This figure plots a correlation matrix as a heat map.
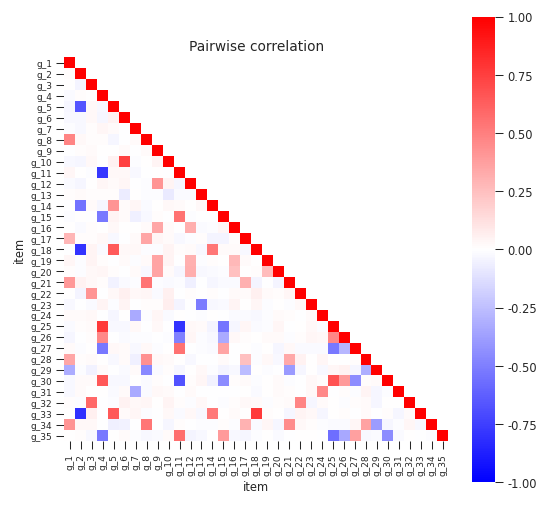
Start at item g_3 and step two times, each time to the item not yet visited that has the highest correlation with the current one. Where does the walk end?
g_22
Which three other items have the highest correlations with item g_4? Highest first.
g_25, g_30, g_26
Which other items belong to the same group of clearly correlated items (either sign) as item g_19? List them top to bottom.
g_9, g_12, g_16, g_20
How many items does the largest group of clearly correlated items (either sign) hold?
8
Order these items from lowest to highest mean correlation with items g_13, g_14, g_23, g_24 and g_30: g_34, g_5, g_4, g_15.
g_15, g_34, g_5, g_4
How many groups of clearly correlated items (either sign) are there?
8
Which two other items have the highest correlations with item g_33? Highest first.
g_18, g_5
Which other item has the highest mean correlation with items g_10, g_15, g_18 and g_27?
g_11
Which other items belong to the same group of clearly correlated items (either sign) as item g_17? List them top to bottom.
g_1, g_8, g_21, g_28, g_29, g_34
